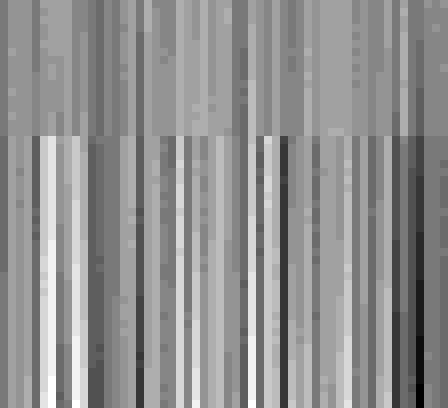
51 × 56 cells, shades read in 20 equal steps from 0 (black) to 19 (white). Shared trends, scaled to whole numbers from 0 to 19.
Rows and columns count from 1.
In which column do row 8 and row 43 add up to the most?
32
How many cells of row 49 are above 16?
4
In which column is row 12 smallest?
53
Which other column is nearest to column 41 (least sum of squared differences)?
19
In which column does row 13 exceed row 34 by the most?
36
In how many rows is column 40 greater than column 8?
11
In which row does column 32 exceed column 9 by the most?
51
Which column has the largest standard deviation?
10
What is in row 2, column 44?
12
